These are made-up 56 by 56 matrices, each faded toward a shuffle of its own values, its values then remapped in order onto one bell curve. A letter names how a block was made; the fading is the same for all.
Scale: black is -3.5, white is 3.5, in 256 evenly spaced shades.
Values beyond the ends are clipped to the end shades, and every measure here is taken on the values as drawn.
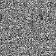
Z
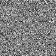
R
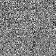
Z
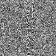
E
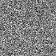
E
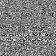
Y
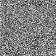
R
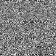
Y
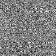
Y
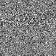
R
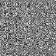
Z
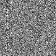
E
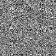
Z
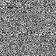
Y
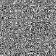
Z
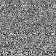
Y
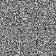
Z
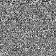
R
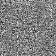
E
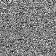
R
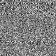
R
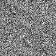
E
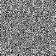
Z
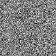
Z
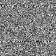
R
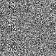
E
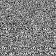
Y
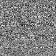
Y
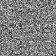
Z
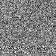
R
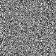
E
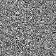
E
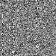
E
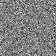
E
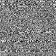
Y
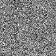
E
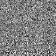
Z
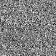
R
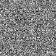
Y
